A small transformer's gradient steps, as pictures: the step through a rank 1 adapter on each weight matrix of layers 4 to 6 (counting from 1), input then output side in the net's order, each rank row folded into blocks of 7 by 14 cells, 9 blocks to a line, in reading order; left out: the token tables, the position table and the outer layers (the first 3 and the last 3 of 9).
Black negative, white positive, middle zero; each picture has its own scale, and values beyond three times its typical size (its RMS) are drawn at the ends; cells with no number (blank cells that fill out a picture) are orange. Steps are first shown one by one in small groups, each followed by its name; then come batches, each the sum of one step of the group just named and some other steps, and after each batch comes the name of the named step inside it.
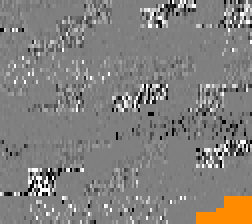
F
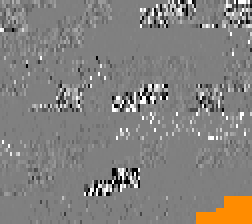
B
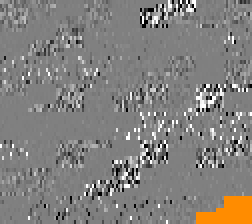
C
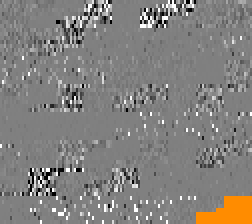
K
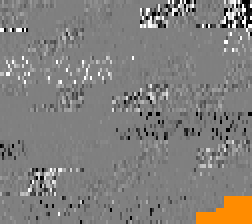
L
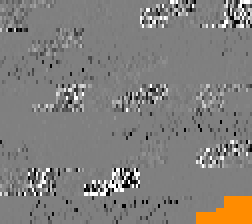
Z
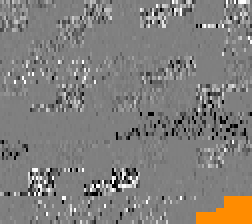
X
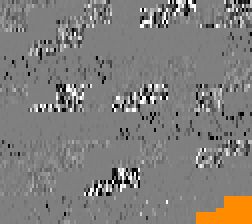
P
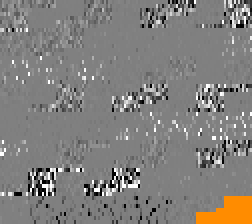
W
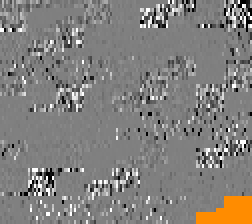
F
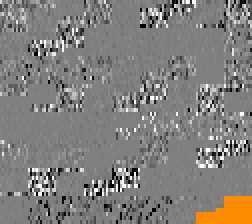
F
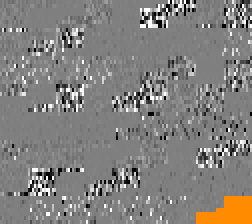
F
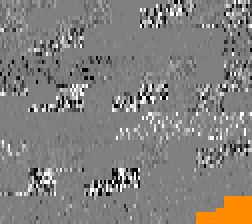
B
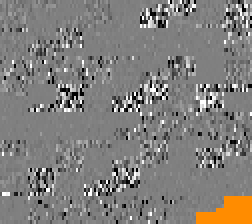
C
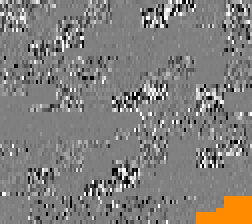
C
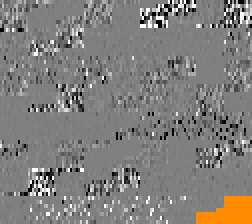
F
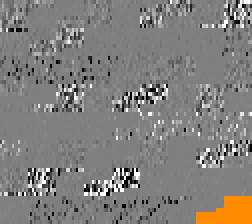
Z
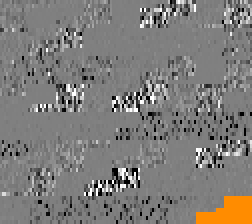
P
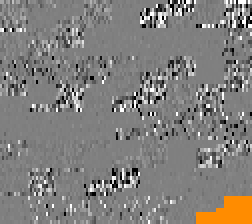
X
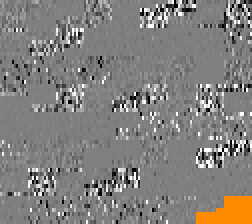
F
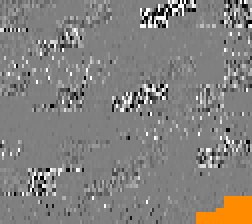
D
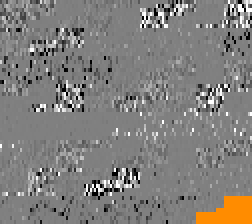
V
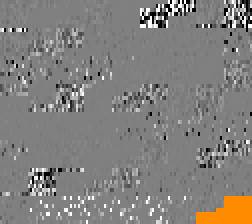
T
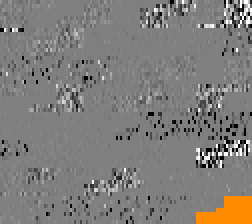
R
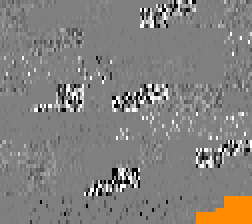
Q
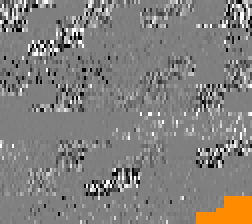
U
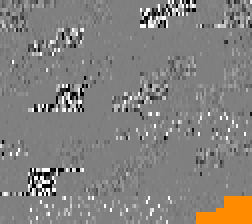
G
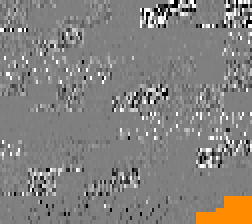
D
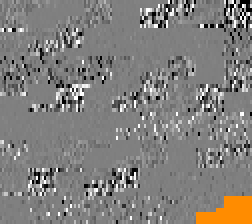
T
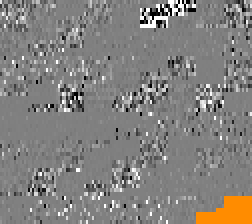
D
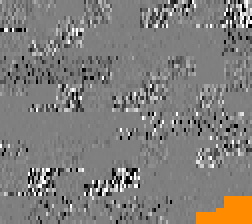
R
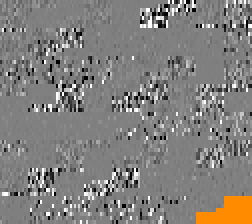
T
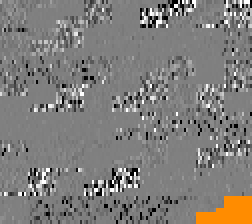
R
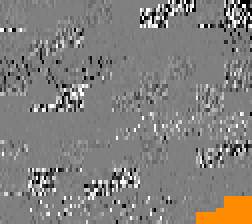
T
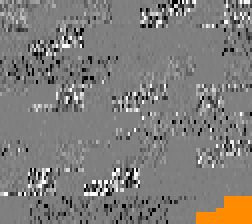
R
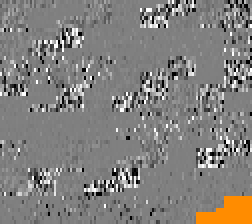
D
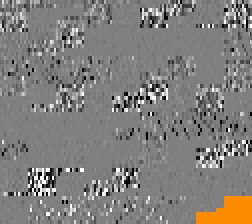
T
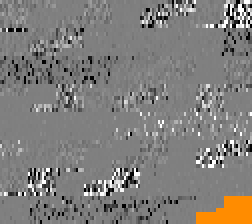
V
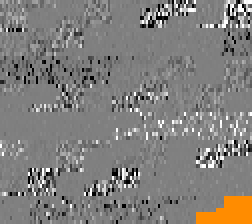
V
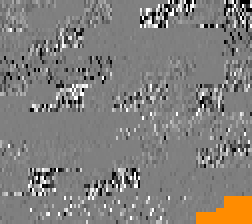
T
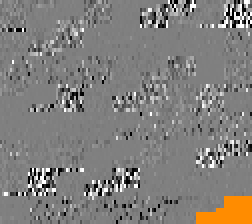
G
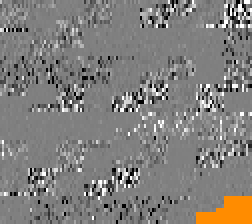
D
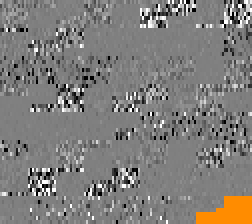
G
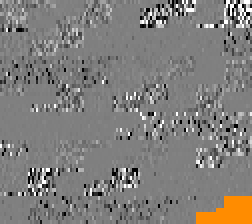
R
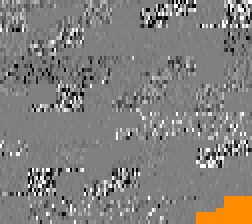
V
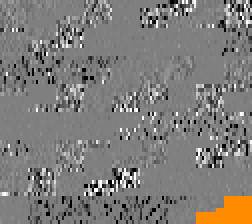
R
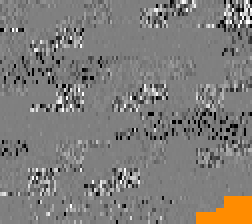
R
